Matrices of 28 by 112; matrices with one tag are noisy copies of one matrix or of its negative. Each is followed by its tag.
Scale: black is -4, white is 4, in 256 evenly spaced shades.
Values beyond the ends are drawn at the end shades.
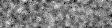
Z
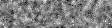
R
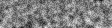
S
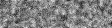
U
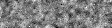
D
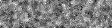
R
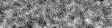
S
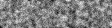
U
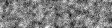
D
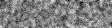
U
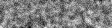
S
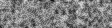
U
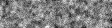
D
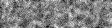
D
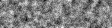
R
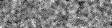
U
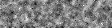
R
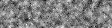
R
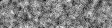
R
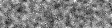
Z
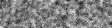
U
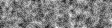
D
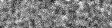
U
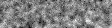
S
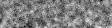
S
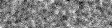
U
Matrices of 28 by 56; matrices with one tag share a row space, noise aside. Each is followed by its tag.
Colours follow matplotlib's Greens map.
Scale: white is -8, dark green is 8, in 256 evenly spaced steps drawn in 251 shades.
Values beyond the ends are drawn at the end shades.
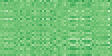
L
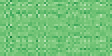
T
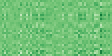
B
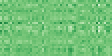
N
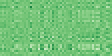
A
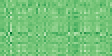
T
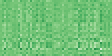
B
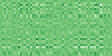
B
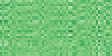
N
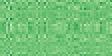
T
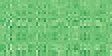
T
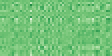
A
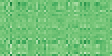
T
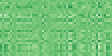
N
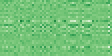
L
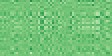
A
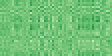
A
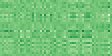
L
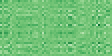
N
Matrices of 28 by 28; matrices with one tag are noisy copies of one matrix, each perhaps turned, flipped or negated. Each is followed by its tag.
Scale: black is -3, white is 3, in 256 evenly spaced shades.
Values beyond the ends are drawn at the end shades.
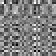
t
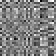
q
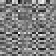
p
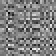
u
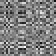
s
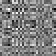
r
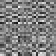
p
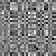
r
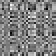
r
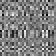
s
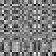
t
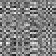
s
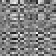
p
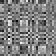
r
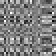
t
